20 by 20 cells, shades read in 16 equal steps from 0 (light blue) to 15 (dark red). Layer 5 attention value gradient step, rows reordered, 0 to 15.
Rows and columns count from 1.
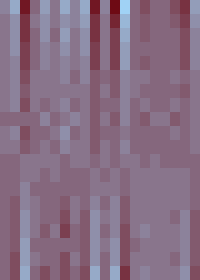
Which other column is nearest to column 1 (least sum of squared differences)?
6
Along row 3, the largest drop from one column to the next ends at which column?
13
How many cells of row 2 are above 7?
9
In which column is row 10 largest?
3
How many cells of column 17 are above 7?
11
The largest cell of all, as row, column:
1, 12
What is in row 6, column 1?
7
